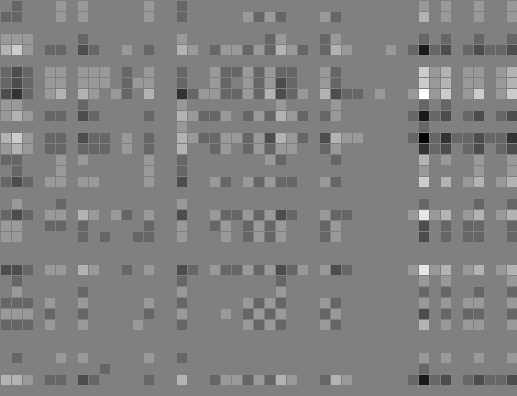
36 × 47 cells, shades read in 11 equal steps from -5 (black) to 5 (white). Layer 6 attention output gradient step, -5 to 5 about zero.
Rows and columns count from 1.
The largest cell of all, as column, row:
39, 9
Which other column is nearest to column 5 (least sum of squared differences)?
43
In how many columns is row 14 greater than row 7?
11
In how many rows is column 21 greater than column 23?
8
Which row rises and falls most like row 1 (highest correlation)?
33
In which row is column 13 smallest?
22
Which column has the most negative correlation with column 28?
18
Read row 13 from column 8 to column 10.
-2 -1 -1
